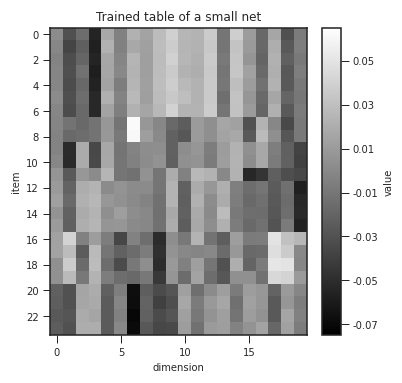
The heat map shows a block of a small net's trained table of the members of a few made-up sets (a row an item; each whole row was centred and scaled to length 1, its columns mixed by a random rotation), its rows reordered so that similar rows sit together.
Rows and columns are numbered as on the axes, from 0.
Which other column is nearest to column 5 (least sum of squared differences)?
13
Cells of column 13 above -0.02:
21
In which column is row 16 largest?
17
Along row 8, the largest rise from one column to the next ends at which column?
6
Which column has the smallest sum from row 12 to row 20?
8
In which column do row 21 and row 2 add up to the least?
1
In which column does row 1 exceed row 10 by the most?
9
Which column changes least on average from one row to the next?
0
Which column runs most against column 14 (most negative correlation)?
3
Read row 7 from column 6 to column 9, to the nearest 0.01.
0.06 0.01 0 -0.02
